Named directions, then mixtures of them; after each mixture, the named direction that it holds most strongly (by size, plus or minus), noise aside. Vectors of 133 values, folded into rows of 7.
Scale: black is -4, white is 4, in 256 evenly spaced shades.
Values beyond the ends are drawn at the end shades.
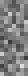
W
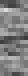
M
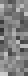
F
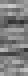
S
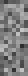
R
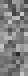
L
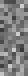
W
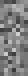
R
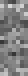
F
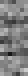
S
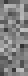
R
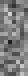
W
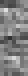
M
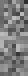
L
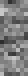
M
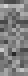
R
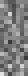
W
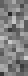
W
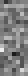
R
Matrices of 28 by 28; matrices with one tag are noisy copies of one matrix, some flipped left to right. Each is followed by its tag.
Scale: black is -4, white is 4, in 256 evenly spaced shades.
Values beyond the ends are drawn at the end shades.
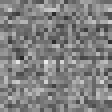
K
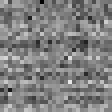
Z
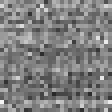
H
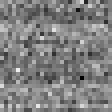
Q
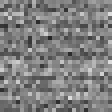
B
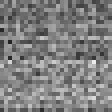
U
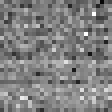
U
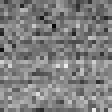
U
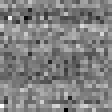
Q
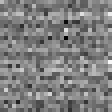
B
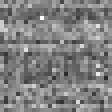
Q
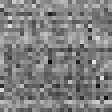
H
